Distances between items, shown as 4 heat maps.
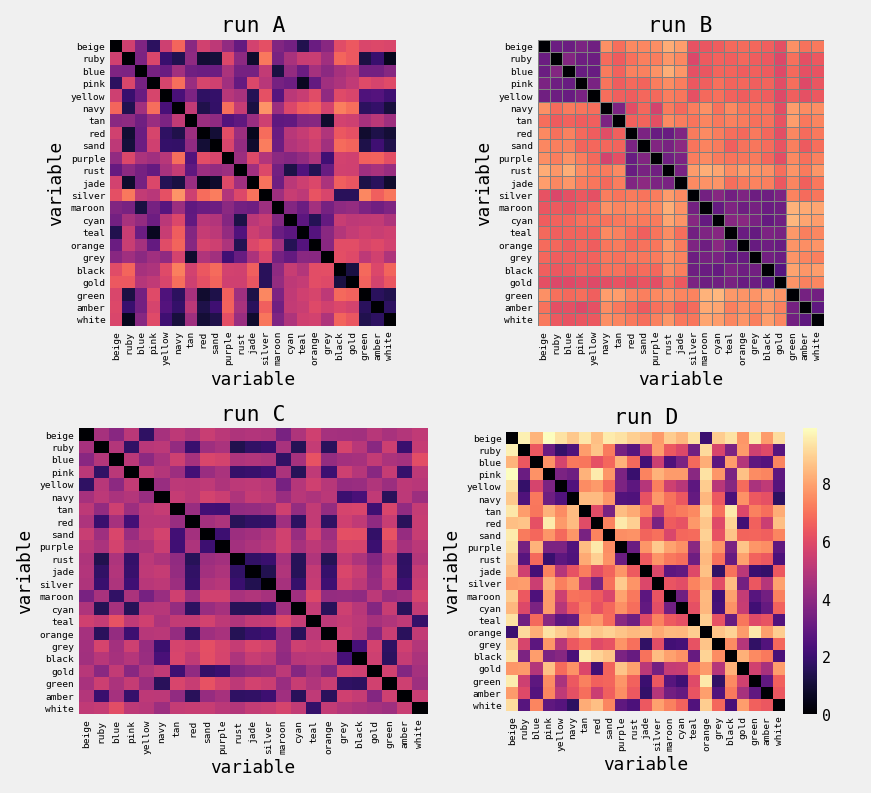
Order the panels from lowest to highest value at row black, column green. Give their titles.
run C, run A, run D, run B
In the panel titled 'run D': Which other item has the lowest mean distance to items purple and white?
navy
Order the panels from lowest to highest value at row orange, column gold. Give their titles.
run B, run C, run A, run D
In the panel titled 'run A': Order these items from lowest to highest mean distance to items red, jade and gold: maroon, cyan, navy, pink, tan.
navy, maroon, tan, cyan, pink
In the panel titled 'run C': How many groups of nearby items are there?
6
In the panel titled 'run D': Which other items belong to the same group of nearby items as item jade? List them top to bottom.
blue, maroon, cyan, grey, green, amber
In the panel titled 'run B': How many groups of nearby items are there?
5
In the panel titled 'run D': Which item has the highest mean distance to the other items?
beige
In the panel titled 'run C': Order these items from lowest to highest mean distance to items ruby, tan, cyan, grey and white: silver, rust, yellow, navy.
rust, silver, navy, yellow
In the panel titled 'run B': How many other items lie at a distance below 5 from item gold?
7
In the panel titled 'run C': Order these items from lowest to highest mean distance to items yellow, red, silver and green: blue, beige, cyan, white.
cyan, beige, blue, white
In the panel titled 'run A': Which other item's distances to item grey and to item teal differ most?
pink
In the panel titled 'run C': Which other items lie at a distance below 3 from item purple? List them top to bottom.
tan, sand, gold
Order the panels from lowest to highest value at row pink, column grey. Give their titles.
run A, run C, run B, run D
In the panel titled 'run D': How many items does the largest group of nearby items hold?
9
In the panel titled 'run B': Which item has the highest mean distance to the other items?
green
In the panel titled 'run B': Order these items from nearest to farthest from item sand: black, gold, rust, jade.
rust, jade, gold, black
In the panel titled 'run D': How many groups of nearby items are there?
5
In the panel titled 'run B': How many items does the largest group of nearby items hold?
8
